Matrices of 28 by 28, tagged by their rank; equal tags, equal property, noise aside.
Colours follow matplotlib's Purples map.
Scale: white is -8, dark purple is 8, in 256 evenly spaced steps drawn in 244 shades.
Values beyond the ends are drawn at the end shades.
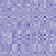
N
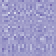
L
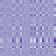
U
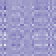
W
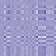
U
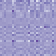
W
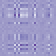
U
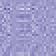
N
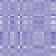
U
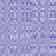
W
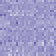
N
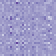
L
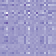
W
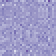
L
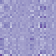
W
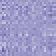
N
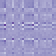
U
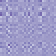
W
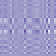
U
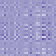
W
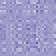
N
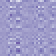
W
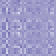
W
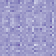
N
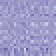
N
